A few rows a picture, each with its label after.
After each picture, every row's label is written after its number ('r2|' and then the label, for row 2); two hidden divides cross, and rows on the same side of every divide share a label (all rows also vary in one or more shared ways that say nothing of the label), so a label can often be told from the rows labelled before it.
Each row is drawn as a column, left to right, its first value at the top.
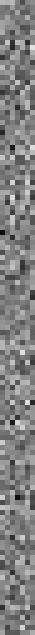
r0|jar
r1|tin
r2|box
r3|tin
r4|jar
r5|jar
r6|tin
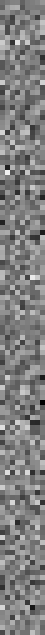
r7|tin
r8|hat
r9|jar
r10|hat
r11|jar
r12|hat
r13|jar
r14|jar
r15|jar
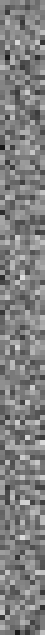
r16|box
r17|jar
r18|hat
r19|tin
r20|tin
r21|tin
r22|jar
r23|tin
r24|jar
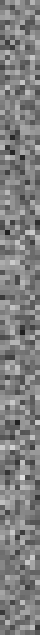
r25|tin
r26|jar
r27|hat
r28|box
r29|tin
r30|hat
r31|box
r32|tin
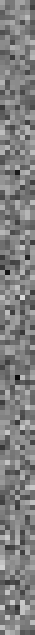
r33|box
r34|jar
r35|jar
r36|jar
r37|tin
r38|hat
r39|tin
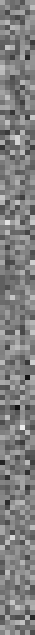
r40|box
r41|box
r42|jar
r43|jar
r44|tin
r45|jar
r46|box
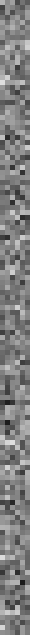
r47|box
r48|hat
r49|hat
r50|hat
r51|jar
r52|tin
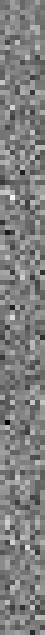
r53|tin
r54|jar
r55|jar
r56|hat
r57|jar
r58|hat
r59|jar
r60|jar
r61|tin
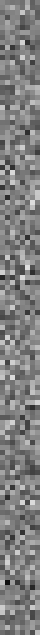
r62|hat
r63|jar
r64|hat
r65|box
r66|tin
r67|box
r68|jar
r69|jar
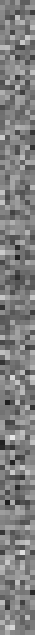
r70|jar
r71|box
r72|box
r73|box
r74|box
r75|hat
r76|box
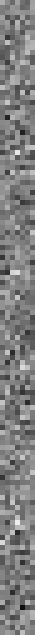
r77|box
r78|jar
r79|hat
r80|jar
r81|hat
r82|tin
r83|hat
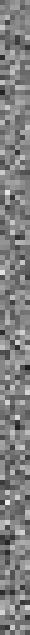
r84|tin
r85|tin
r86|box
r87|box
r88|box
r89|box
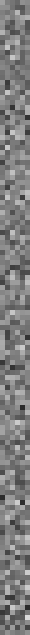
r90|jar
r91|tin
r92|hat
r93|tin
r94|jar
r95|tin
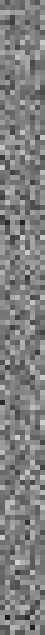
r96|tin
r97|tin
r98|jar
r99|box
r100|tin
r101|box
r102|tin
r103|hat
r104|tin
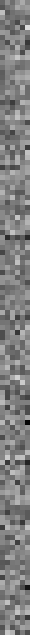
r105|tin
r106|box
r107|hat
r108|hat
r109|box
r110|box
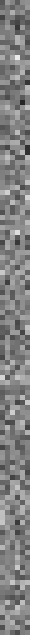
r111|tin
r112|jar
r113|hat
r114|hat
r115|tin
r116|box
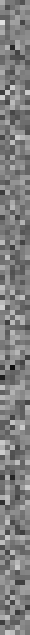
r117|box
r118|tin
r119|box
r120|jar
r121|jar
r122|tin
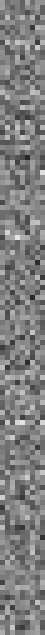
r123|box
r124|hat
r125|jar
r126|tin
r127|tin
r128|tin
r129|hat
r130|jar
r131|hat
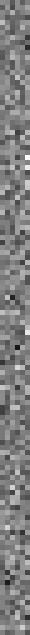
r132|jar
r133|box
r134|tin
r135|hat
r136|jar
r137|box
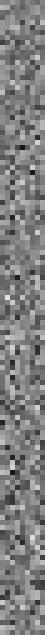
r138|box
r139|box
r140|jar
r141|box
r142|jar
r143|tin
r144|jar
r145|hat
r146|box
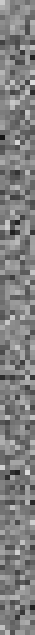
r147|box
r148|box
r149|jar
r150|jar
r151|jar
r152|hat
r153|jar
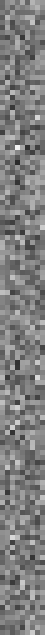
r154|tin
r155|jar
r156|tin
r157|tin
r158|tin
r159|box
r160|box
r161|box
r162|box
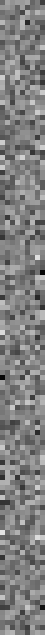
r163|box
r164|box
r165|hat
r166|box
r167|jar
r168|tin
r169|box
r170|tin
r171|tin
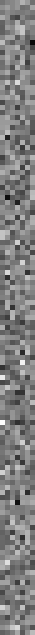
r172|hat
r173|hat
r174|jar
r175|box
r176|hat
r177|jar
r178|jar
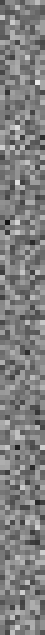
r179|tin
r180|tin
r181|box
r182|box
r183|hat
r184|tin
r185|jar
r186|box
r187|box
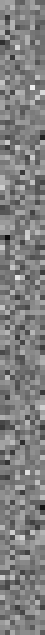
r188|box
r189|box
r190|box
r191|tin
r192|jar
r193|hat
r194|box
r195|hat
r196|hat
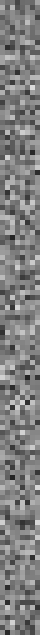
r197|tin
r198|hat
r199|box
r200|hat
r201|box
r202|hat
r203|hat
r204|jar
